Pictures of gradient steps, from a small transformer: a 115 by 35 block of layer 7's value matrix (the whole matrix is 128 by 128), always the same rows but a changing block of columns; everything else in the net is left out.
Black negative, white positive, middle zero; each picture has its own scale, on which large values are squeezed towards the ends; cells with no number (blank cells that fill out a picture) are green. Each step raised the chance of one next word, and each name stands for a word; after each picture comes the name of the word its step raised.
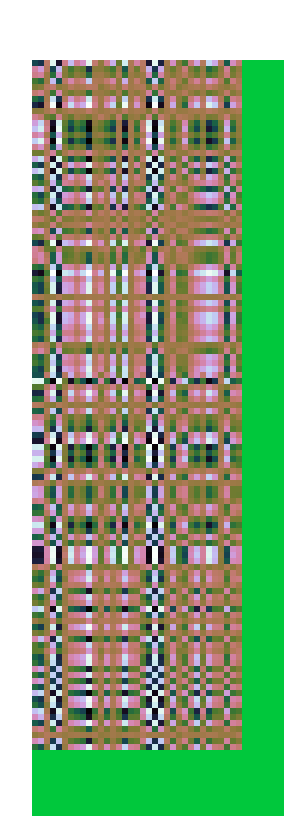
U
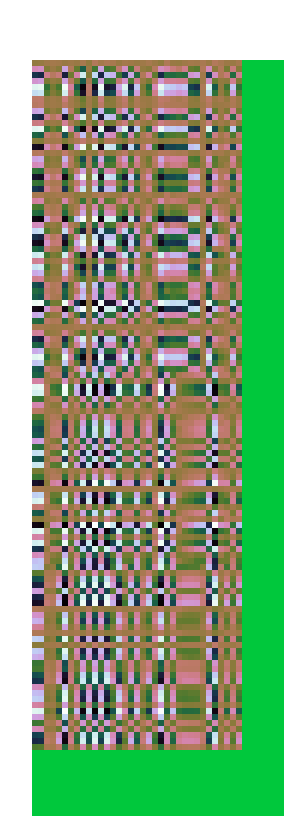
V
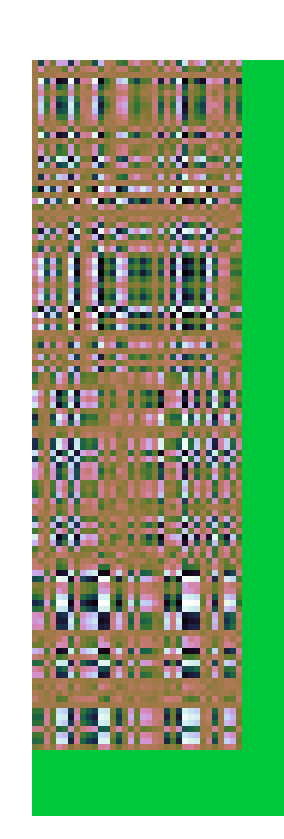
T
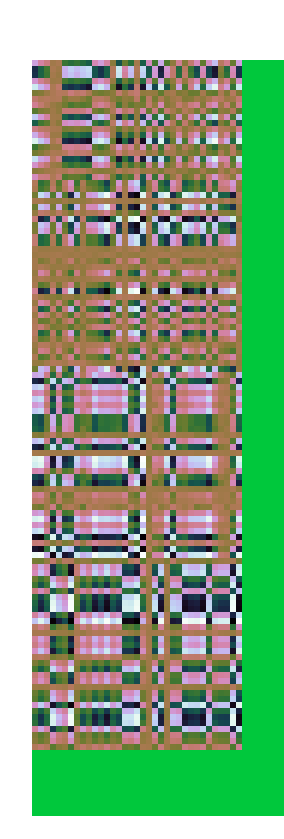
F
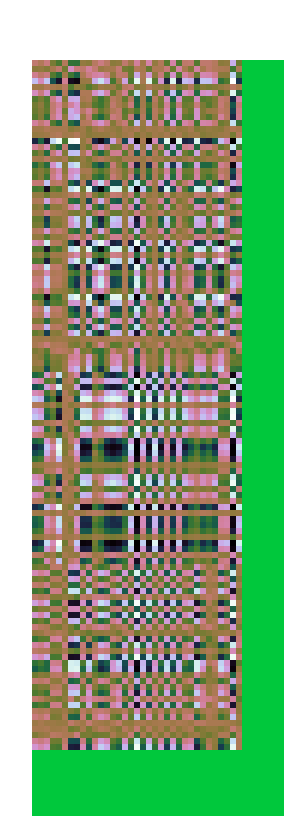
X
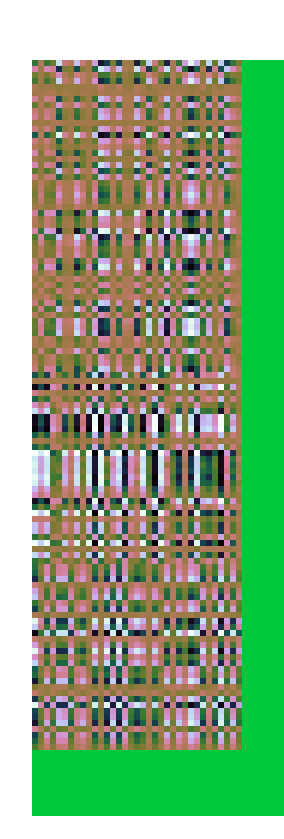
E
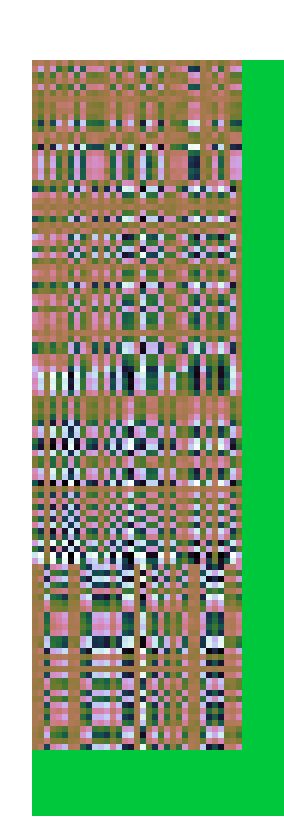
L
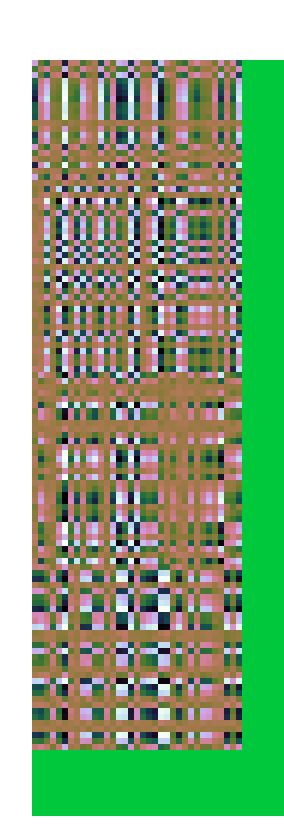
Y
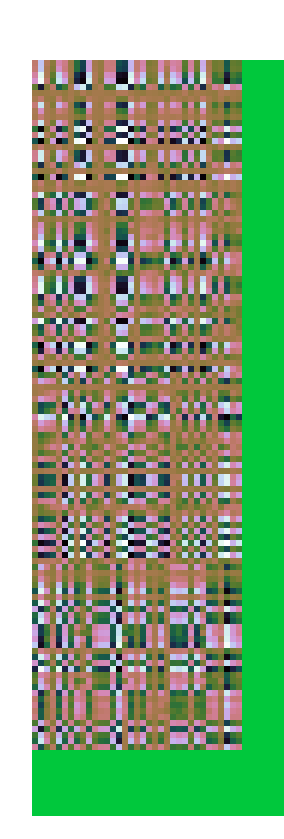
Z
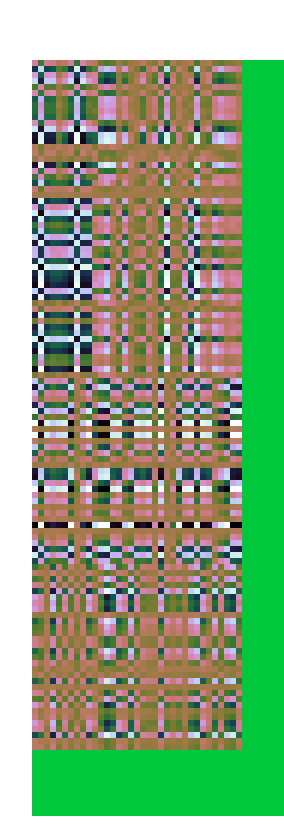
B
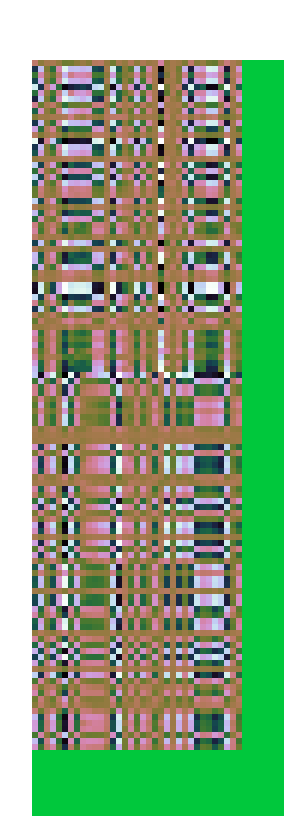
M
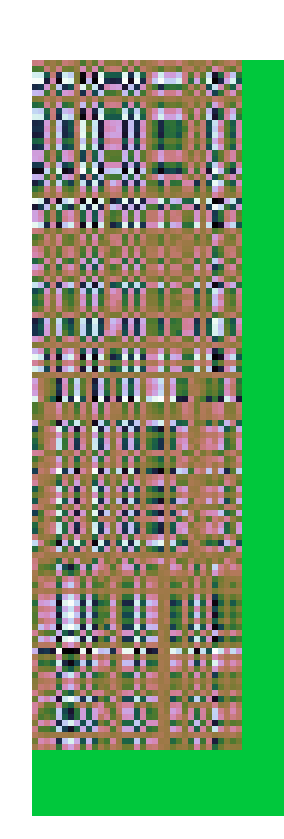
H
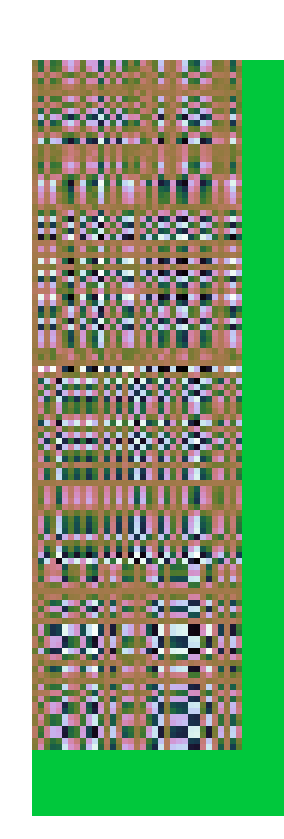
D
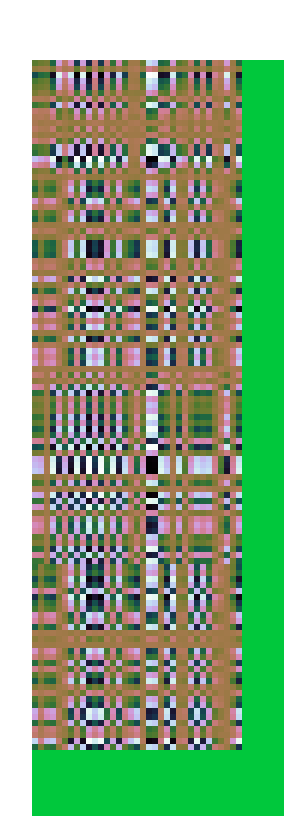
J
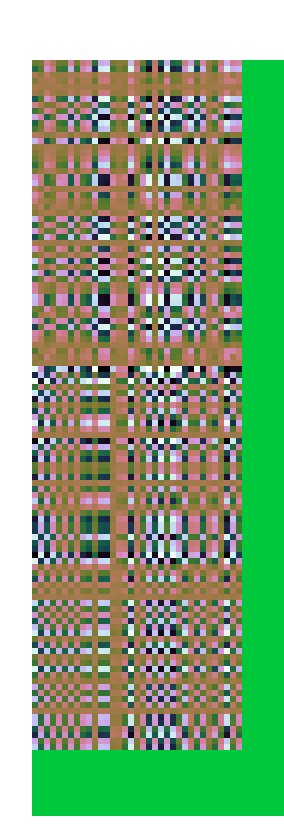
D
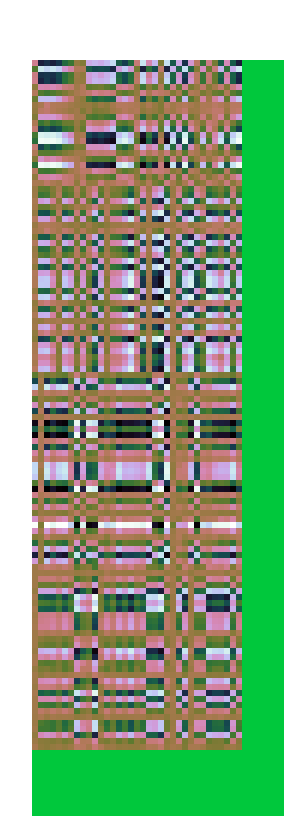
B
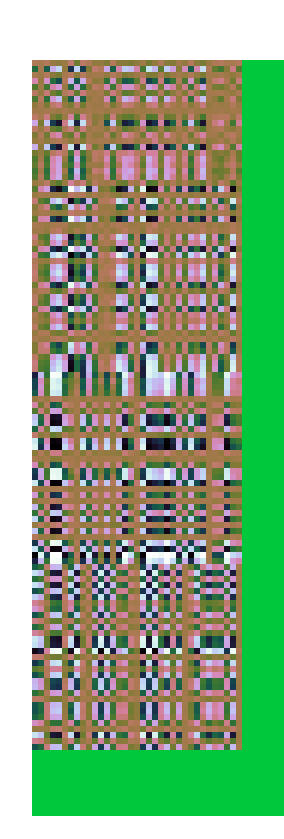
L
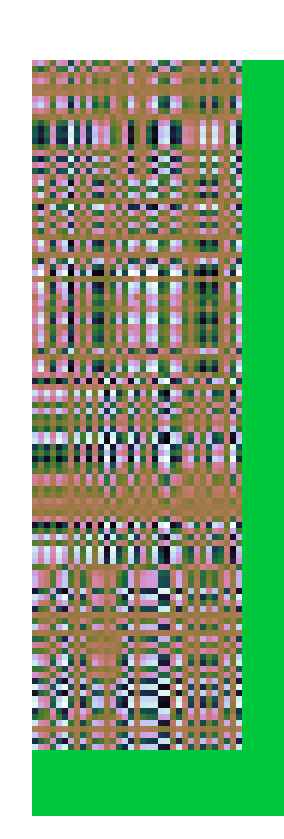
U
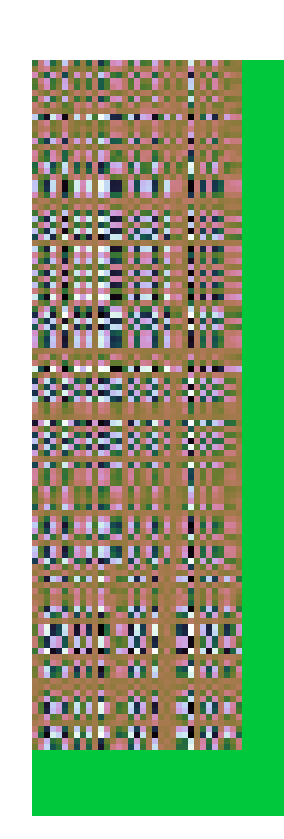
D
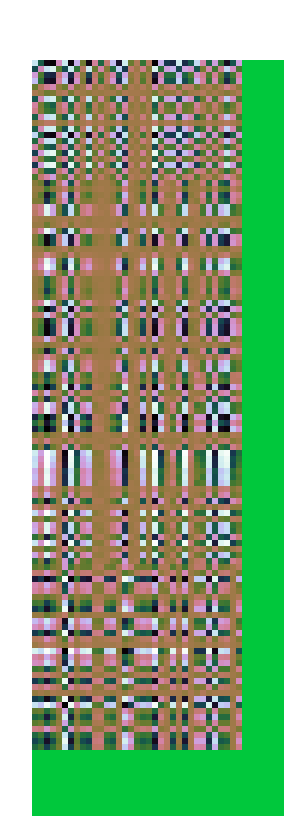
E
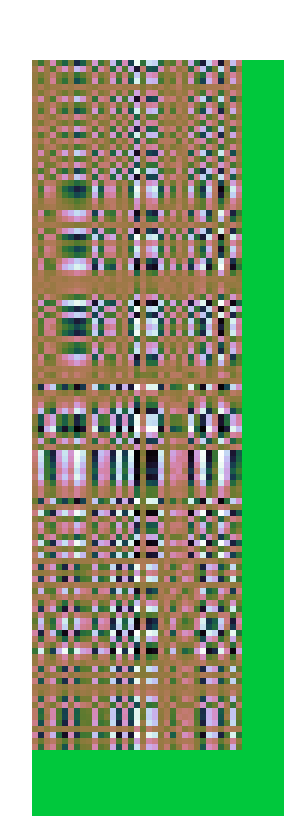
E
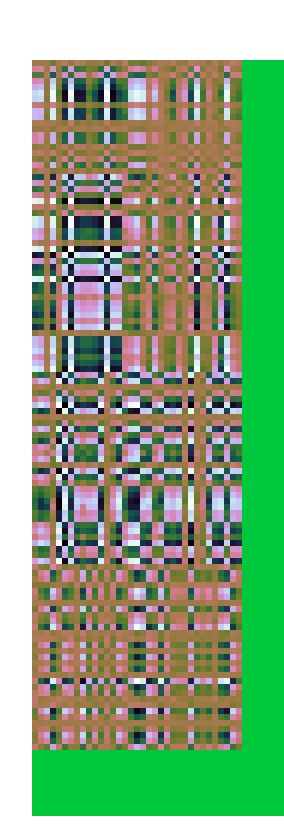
Y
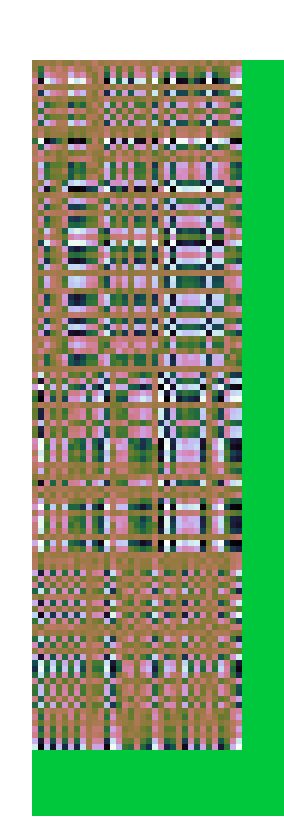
X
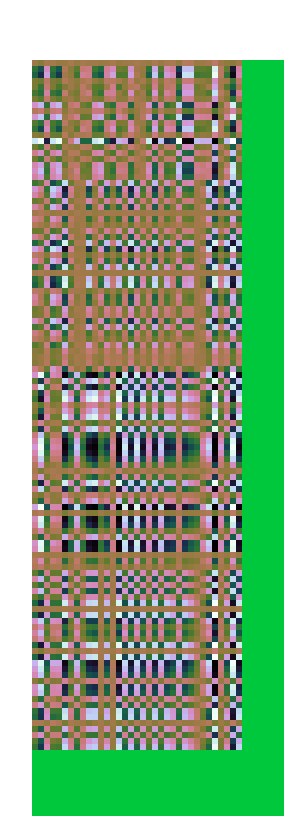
X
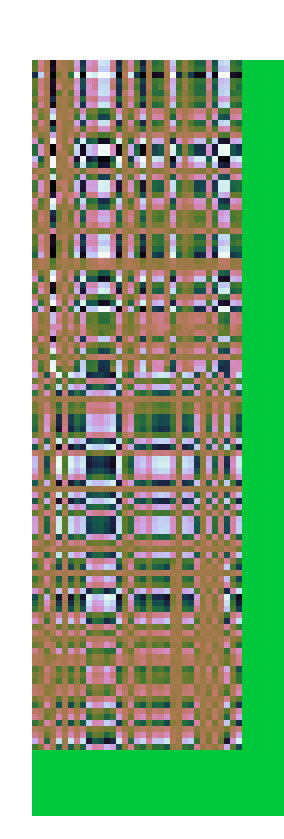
J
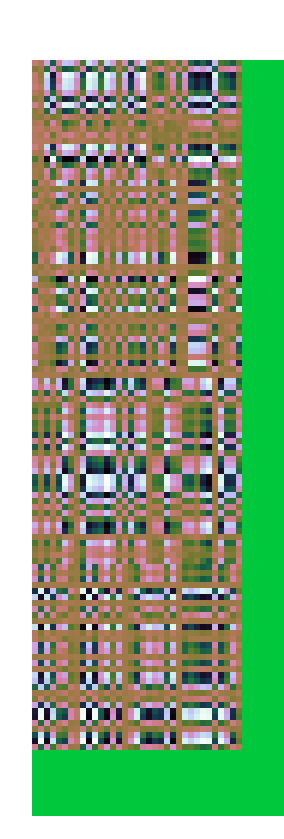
J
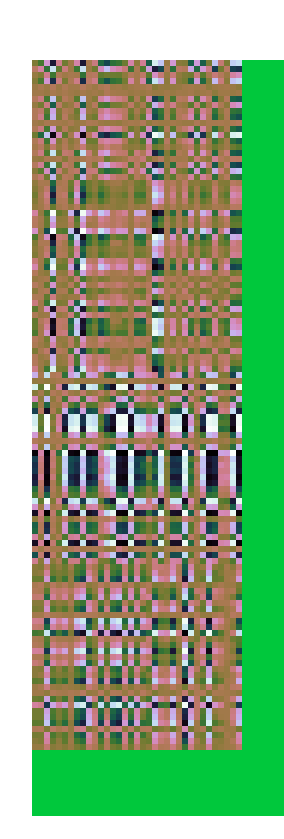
E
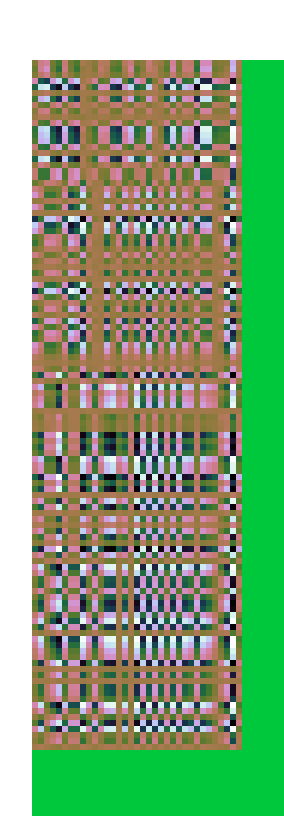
F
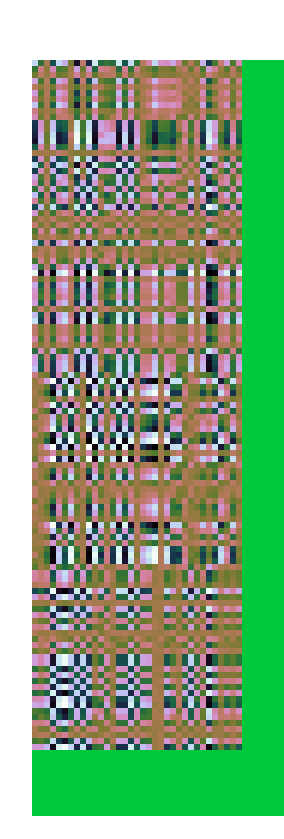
U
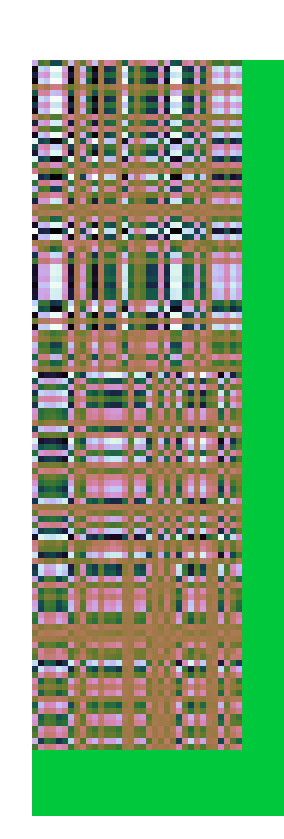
T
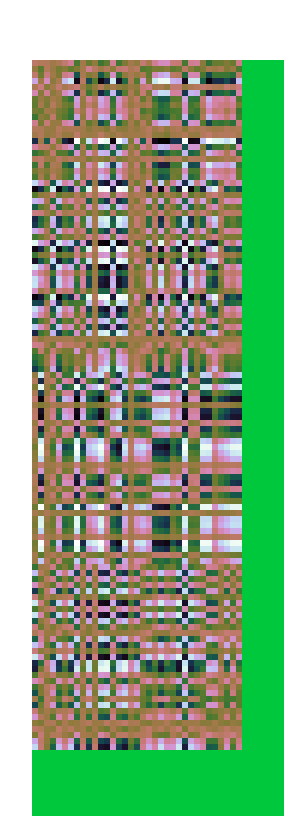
X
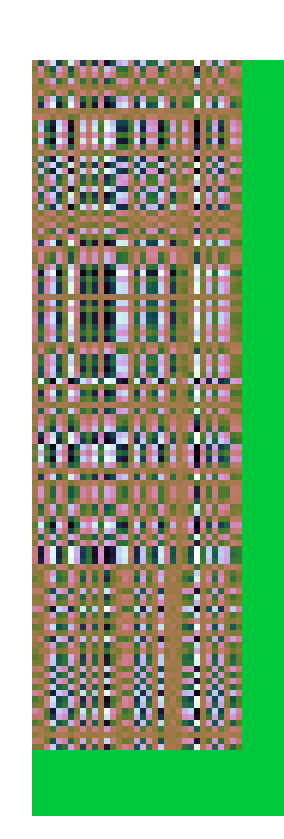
U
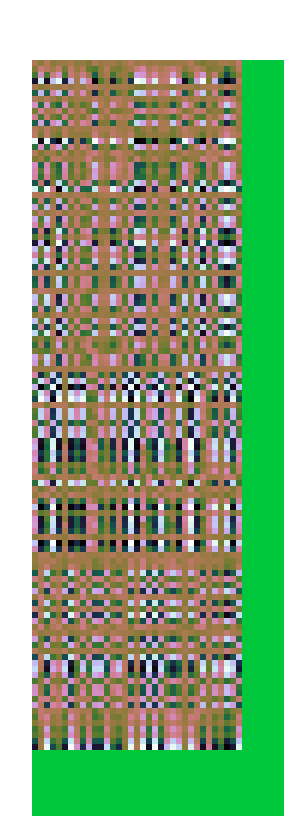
X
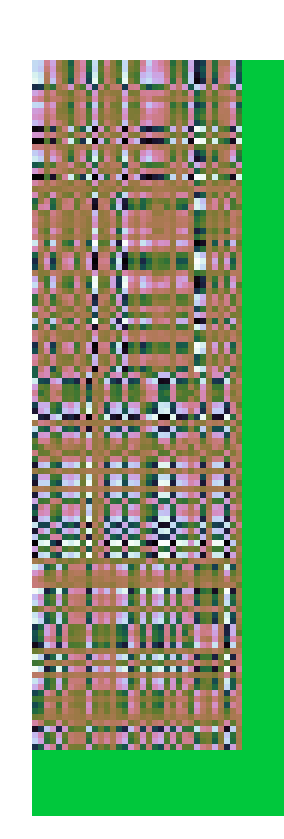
Z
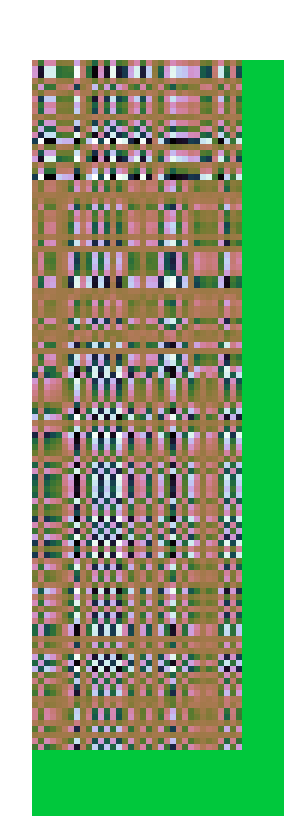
Z
